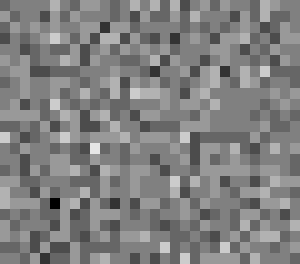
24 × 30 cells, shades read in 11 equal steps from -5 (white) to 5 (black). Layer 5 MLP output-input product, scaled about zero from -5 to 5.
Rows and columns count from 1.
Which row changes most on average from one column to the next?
4
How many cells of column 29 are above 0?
5
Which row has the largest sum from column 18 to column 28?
3
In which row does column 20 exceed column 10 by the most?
14
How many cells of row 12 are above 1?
4
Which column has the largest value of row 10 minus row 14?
10
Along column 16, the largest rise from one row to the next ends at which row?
7
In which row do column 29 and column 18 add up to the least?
17
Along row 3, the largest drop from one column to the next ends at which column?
12
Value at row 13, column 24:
1
